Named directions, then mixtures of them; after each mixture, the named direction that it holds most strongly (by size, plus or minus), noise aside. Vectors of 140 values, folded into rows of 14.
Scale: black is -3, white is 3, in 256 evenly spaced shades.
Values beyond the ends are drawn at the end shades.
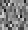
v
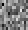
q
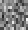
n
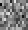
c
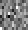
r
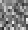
n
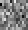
c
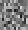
n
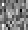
q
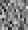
v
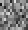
c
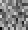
n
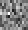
c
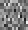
v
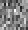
q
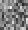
n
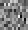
v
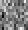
v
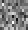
n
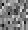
q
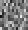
v
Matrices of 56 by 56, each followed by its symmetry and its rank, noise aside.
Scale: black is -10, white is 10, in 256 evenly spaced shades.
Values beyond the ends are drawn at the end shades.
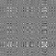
symmetric, rank two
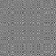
symmetric, rank two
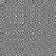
symmetric, rank three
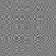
no symmetry, rank two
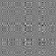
no symmetry, rank two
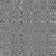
no symmetry, rank three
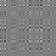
symmetric, rank one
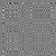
antisymmetric, rank two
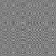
no symmetry, rank two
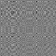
symmetric, rank two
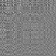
no symmetry, rank three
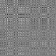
no symmetry, rank two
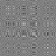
symmetric, rank two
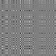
no symmetry, rank one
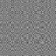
no symmetry, rank three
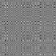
no symmetry, rank two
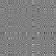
antisymmetric, rank two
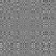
antisymmetric, rank two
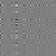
no symmetry, rank one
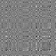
symmetric, rank two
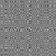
antisymmetric, rank two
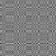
no symmetry, rank one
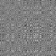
symmetric, rank three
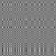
no symmetry, rank one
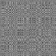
symmetric, rank three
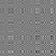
symmetric, rank one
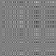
no symmetry, rank one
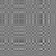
symmetric, rank one
